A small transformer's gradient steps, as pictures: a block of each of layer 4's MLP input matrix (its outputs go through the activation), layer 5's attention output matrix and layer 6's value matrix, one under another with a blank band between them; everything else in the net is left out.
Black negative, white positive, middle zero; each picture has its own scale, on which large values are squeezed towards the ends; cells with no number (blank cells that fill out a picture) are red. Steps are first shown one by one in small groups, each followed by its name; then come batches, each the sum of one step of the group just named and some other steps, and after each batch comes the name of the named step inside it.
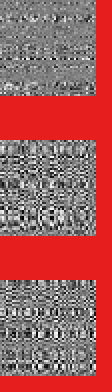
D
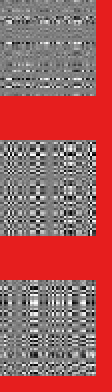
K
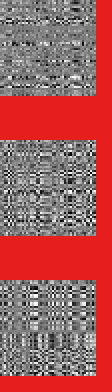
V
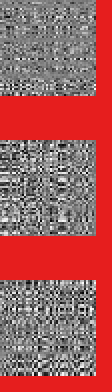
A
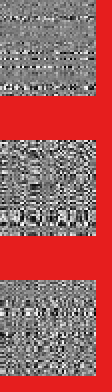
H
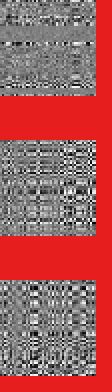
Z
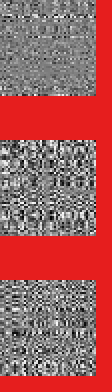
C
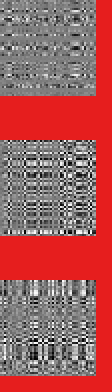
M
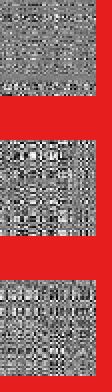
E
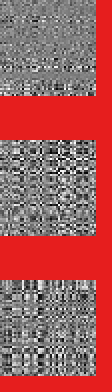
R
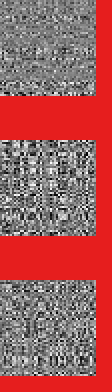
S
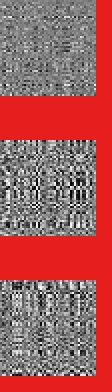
A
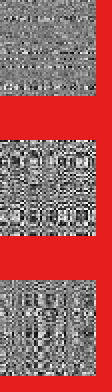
H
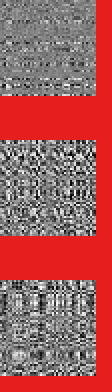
K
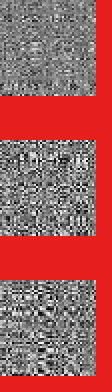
E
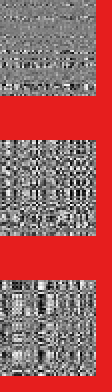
H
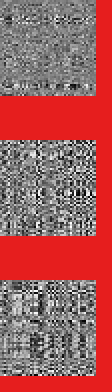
E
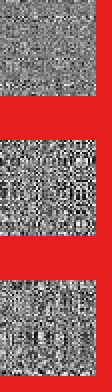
A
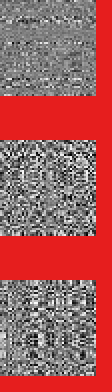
K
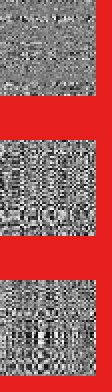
D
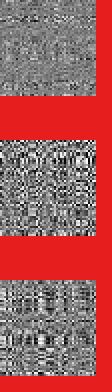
E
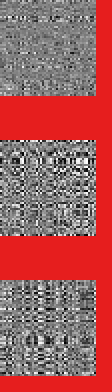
R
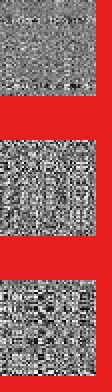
E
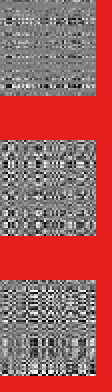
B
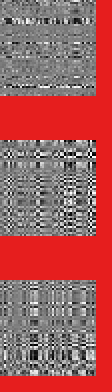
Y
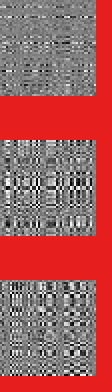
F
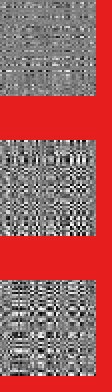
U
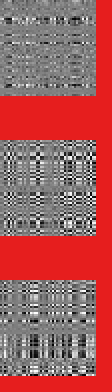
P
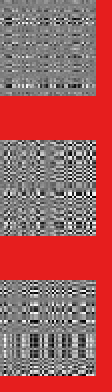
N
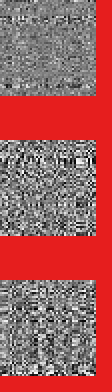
B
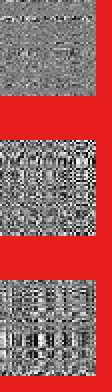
P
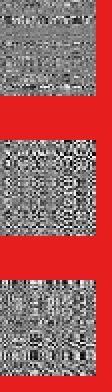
Y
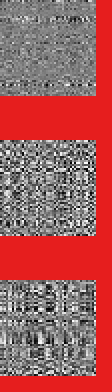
P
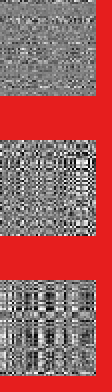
Y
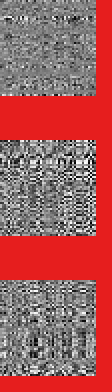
P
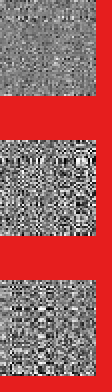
U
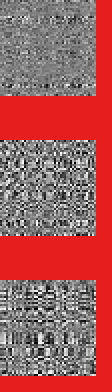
B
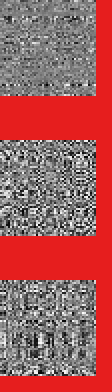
P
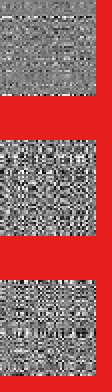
U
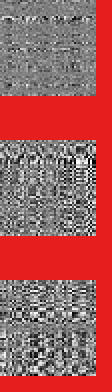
P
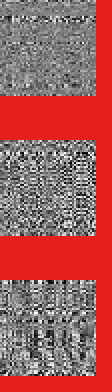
P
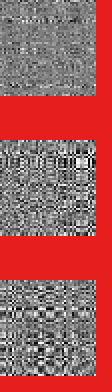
Y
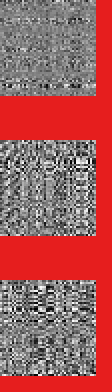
B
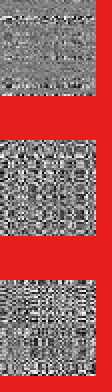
B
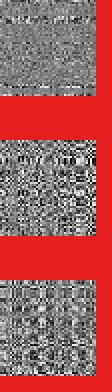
Y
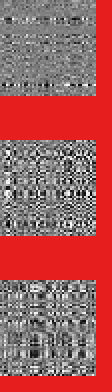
P
